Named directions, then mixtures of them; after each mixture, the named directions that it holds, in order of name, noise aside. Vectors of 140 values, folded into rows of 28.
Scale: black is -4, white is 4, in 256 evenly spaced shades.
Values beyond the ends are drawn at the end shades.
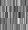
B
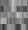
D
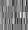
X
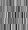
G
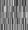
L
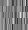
X.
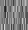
G, L.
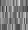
B, D, X.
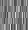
G.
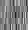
B, G, X.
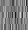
G, X.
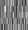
L.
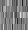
L, X.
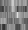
D.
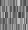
B.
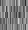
B, L.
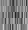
D, G, X.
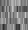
B, D.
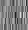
G, X.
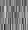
G, L.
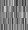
L.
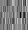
X.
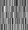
L.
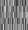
L.
